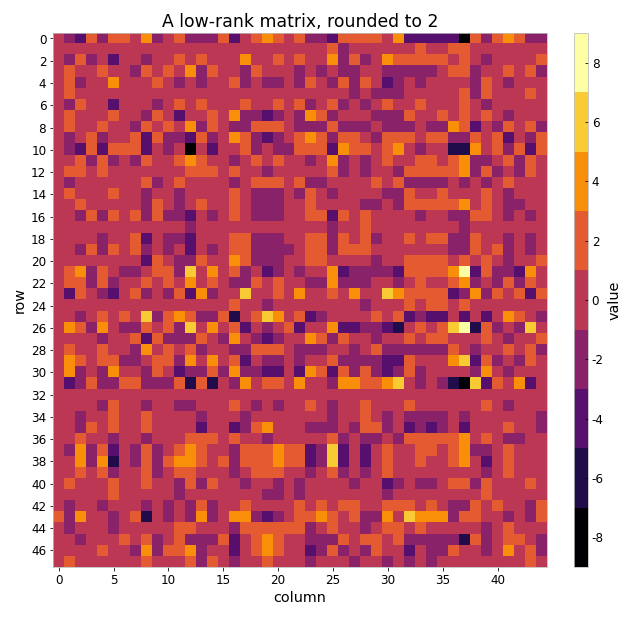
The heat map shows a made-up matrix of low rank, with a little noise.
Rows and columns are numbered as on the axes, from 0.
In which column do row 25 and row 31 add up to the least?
37
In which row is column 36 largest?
26
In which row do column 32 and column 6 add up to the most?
43
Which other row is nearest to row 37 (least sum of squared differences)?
38
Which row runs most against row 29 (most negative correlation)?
31
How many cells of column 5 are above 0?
14
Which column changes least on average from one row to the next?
0
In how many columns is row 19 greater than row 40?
18
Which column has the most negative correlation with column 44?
8
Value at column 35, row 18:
2
